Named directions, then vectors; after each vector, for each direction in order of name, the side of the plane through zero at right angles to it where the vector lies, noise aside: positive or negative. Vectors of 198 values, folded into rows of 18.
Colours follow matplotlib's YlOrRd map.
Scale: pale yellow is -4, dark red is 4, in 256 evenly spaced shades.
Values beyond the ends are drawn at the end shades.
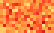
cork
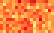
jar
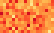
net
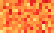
positive, positive, negative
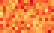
negative, positive, negative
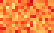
negative, positive, negative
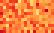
negative, negative, positive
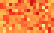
positive, positive, negative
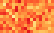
negative, positive, positive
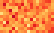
positive, negative, negative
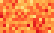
positive, negative, positive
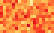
positive, negative, positive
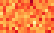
negative, positive, negative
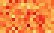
positive, positive, positive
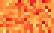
positive, positive, negative
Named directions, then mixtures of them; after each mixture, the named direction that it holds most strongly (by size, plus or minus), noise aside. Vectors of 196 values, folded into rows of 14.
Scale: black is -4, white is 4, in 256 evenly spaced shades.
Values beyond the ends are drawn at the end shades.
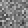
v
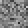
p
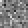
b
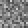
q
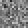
q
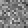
q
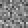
q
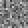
q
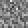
q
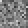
p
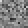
p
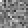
b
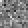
b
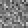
q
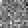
b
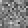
p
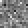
b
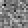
b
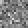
b
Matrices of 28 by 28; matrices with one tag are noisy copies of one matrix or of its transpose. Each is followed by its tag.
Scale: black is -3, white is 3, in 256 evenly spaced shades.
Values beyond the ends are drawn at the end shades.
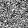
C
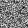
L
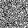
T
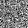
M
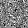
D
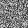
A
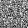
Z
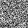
T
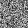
L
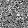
D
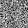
L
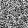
D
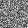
M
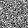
D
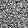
L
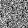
L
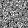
L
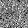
A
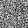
D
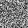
T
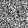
M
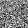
D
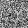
D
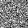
Z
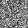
A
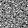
Z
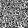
L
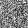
D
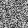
A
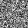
C
